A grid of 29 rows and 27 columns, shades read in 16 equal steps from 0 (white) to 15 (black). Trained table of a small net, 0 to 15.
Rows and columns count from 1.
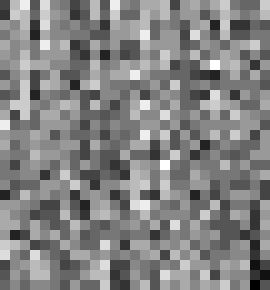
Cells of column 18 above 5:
23
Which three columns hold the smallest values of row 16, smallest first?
18, 4, 13
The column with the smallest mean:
15
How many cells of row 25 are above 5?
19
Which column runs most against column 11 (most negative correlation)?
26
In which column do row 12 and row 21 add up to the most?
9
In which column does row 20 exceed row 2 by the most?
12
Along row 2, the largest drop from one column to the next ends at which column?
2
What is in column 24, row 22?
5
